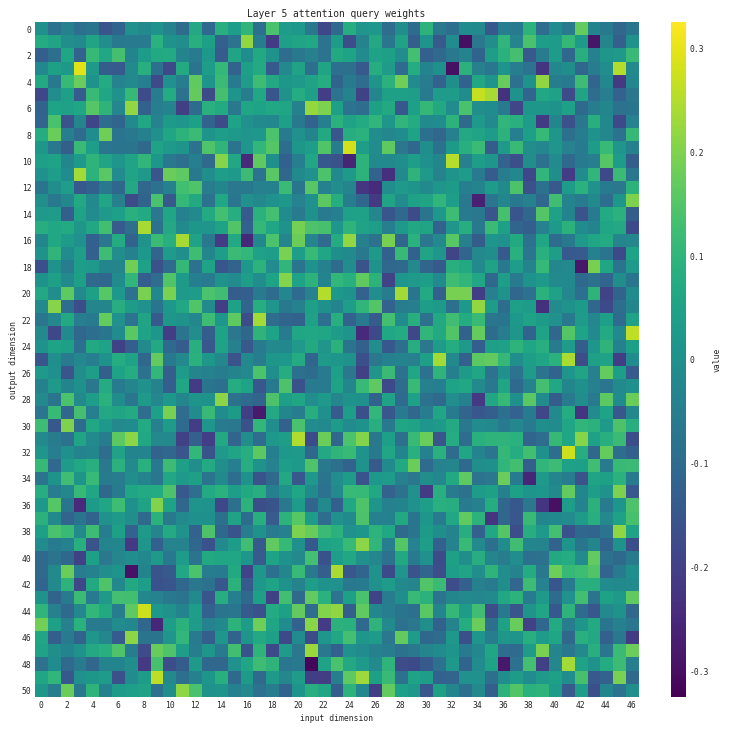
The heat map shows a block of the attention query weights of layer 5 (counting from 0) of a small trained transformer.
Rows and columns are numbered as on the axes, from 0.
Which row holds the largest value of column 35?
5
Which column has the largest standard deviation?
25
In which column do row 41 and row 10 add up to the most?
32
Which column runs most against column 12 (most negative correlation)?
45
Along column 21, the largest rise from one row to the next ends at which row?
47
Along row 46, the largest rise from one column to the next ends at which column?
7
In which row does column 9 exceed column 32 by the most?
49
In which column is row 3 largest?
3
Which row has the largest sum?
15
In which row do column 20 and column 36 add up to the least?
48
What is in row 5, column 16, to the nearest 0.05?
-0.05
